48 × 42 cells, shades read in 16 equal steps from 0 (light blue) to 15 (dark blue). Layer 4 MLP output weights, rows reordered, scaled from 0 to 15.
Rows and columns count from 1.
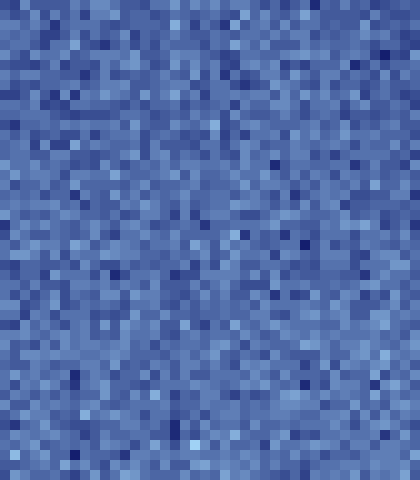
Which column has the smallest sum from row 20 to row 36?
23
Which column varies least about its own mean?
17
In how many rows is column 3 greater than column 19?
23
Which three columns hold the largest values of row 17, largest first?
28, 36, 41
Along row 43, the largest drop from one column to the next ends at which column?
19
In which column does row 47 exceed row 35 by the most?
31
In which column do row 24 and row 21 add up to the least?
24
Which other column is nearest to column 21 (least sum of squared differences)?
40
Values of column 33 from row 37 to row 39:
5 10 11
